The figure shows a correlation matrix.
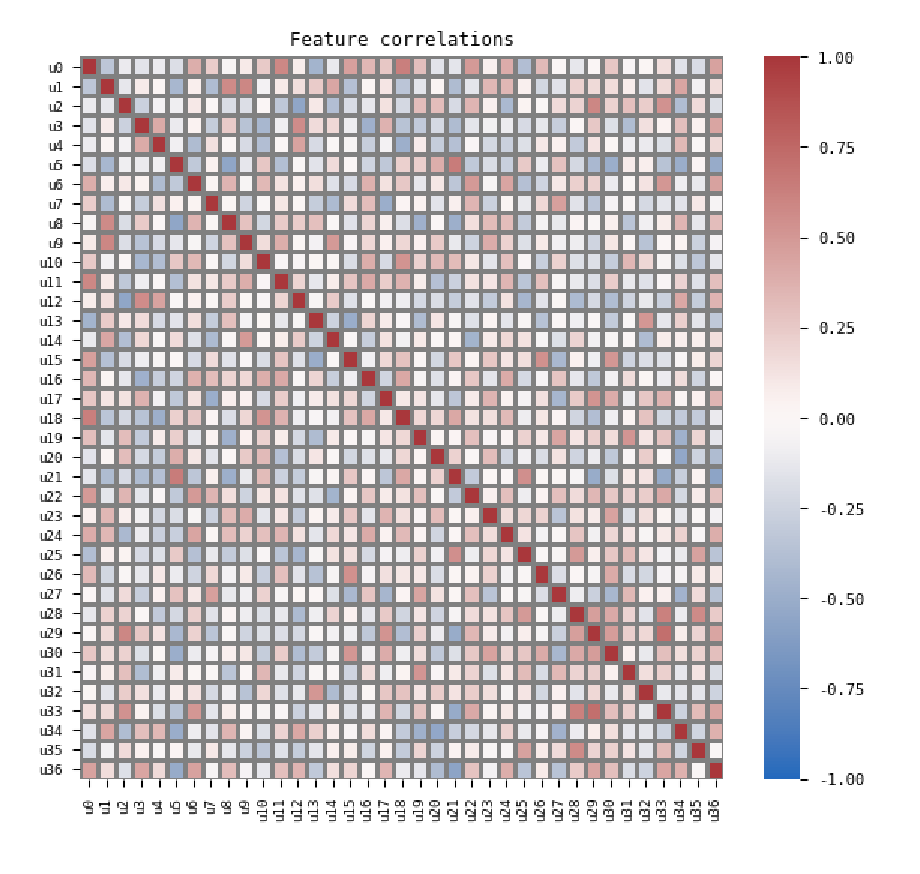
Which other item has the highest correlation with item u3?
u12
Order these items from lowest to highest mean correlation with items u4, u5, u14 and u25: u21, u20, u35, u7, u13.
u13, u7, u20, u35, u21
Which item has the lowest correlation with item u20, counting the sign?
u34
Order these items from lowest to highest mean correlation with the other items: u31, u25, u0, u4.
u4, u25, u31, u0
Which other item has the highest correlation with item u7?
u27
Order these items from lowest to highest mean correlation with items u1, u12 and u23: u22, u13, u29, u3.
u22, u29, u13, u3
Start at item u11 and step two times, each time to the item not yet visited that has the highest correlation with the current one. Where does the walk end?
u18
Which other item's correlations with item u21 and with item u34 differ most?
u5
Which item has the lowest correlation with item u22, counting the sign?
u14
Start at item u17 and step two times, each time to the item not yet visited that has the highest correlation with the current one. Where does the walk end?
u33
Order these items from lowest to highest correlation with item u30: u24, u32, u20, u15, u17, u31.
u20, u32, u31, u24, u17, u15
